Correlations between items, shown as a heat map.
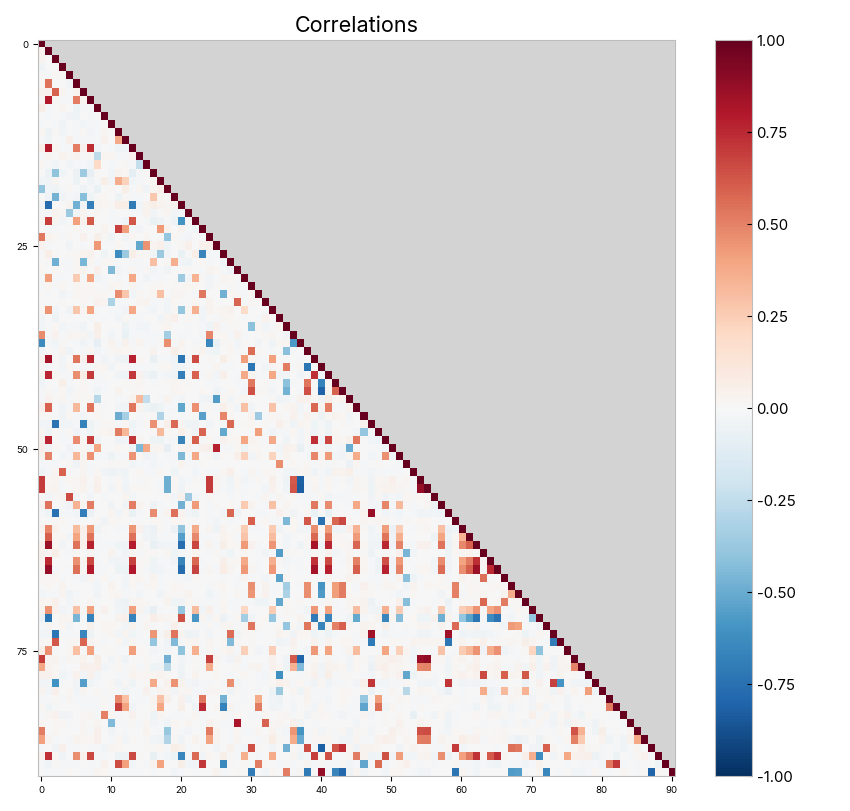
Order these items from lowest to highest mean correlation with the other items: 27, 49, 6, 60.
6, 27, 60, 49
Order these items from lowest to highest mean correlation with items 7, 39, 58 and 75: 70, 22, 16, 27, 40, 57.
40, 16, 27, 70, 57, 22
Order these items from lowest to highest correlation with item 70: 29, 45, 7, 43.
43, 29, 45, 7
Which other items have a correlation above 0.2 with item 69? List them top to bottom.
63, 66, 78, 80
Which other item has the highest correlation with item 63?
78
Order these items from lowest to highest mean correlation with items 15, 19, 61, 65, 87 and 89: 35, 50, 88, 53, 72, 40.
40, 35, 53, 50, 72, 88
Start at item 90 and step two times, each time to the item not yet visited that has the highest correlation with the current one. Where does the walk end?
35
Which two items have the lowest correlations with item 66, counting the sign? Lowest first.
34, 52
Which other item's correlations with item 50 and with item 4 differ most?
25
